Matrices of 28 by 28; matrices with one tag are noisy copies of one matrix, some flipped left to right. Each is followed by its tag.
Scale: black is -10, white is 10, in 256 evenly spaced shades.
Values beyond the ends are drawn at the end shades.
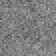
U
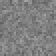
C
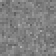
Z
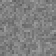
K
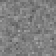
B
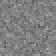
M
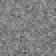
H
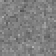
U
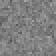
C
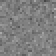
B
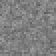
H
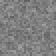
U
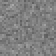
U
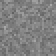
K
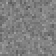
C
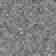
M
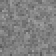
H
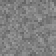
B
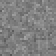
H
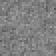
Z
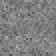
C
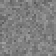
C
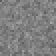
H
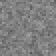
H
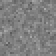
K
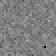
M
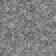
U
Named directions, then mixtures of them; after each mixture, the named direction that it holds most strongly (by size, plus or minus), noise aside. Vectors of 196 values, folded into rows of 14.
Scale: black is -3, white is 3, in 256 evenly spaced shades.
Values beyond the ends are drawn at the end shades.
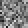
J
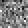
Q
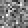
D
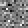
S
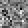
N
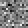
S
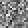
D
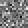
S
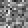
D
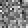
D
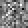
D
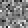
Q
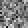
J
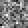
D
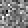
D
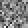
J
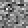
D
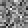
D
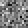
S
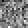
Q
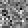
N
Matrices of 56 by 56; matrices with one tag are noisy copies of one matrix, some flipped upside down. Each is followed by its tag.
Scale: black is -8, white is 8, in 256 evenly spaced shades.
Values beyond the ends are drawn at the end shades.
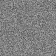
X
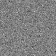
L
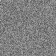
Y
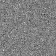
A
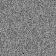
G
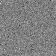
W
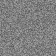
X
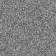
G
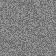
W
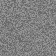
L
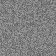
A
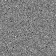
G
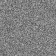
L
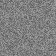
Y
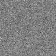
X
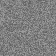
L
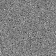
G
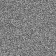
L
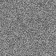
X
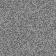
Y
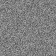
A
